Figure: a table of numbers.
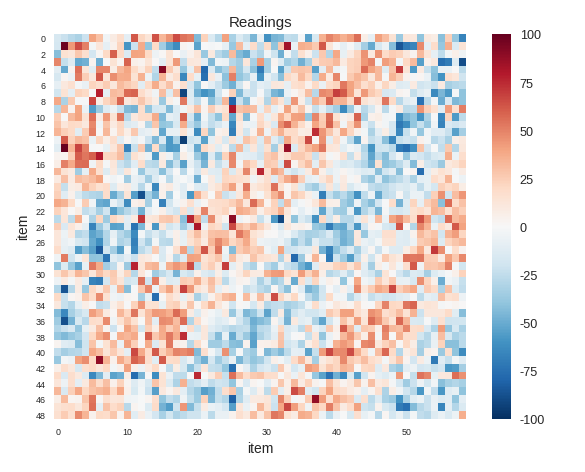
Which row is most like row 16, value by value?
13
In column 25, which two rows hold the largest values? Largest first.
23, 9
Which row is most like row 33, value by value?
19
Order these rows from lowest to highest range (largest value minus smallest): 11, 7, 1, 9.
11, 9, 7, 1
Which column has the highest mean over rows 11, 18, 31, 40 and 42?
39
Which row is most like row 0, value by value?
40
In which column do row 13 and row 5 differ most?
48
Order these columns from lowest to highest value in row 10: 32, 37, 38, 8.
8, 38, 32, 37
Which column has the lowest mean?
55
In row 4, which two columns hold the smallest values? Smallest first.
21, 29
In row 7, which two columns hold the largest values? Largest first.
6, 40
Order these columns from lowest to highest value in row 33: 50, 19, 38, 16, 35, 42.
42, 38, 50, 35, 19, 16
